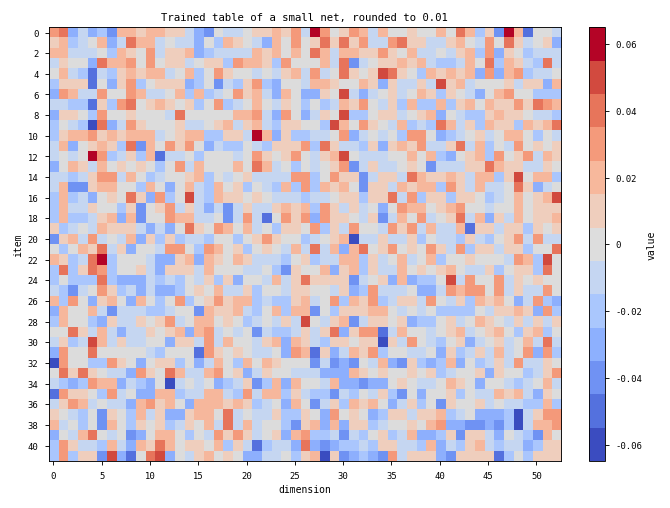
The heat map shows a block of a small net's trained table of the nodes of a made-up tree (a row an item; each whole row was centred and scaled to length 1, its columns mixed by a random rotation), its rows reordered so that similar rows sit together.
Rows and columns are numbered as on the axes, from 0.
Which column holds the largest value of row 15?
48
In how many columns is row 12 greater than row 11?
25
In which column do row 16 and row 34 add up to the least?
12
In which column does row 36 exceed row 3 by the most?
31
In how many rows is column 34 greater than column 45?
16
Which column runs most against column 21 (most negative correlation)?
26
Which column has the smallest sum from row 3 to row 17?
0
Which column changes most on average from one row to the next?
4
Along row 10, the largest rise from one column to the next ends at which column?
21
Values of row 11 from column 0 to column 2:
-0.01 0.02 -0.03
